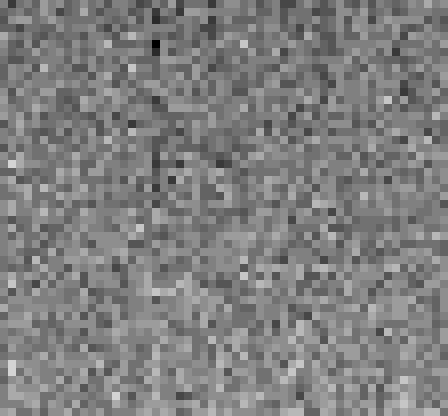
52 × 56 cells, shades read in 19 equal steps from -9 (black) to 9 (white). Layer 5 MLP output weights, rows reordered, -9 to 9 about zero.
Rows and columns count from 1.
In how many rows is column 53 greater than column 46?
15
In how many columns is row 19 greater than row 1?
29
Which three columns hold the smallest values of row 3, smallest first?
20, 27, 47
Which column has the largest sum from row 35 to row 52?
2
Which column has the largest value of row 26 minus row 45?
40
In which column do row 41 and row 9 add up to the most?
17
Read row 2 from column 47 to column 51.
-2 -1 0 -3 -2
